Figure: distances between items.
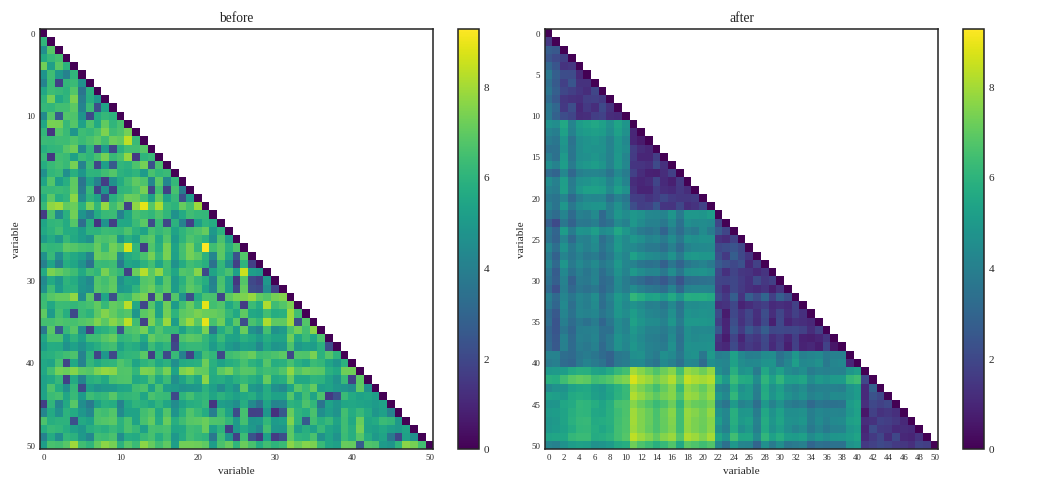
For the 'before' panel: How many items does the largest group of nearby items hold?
8
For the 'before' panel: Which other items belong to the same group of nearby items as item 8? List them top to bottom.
18, 20
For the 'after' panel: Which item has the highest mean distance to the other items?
42
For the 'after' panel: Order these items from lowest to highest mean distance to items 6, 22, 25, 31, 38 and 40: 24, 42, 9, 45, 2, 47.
24, 2, 9, 45, 47, 42
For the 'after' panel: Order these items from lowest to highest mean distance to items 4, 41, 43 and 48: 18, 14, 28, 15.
28, 14, 15, 18
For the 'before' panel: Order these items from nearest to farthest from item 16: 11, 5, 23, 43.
23, 5, 43, 11
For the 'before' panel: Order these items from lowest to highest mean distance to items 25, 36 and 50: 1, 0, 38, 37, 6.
6, 0, 38, 37, 1
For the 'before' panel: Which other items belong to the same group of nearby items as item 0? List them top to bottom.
22, 45
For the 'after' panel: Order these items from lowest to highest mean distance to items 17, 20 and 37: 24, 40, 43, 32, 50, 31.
31, 24, 40, 32, 50, 43
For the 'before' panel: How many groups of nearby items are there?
14
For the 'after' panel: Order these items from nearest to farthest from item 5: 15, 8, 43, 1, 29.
8, 1, 29, 15, 43
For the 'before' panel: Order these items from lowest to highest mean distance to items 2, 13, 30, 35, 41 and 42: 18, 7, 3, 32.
3, 18, 7, 32
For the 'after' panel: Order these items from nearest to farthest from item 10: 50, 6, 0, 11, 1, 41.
6, 1, 0, 11, 50, 41
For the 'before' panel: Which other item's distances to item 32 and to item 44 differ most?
37
